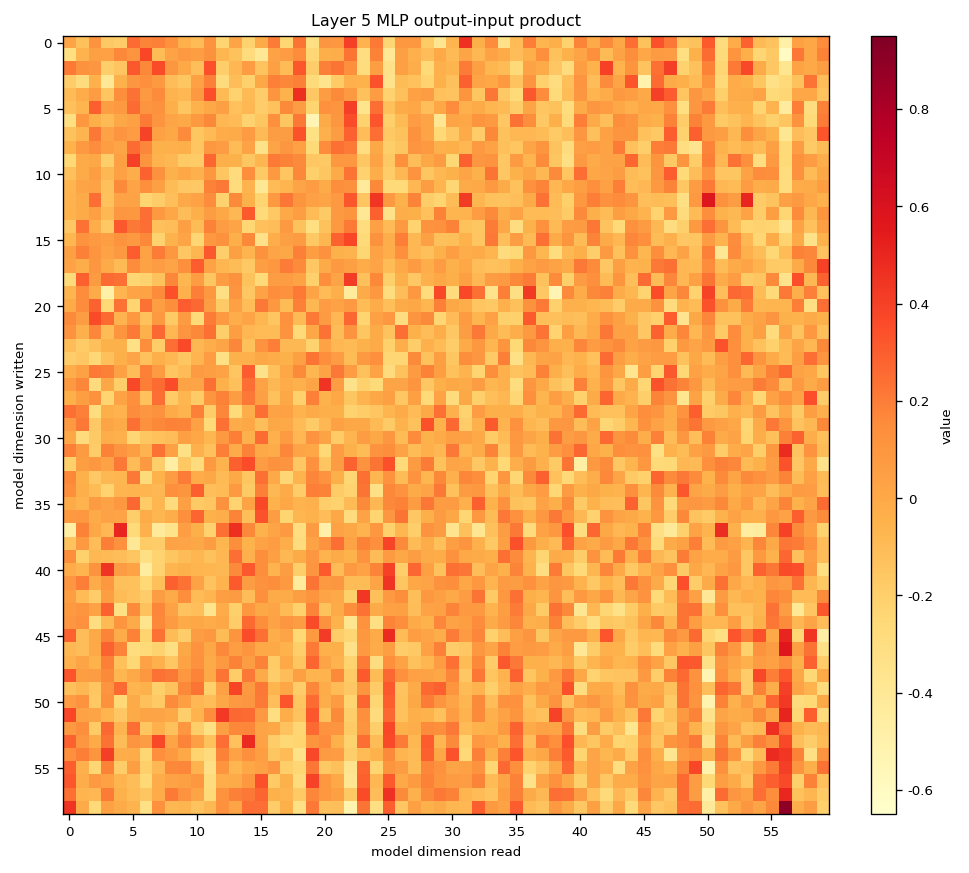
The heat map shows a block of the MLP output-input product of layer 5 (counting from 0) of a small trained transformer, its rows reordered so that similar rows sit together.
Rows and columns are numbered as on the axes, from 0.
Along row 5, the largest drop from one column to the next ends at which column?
23
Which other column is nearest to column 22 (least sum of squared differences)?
24
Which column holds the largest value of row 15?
22
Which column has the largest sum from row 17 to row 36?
46
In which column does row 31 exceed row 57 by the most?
50
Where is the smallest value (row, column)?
1, 56
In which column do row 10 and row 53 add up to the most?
14
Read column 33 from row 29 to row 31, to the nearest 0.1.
0.3 -0.2 0.2
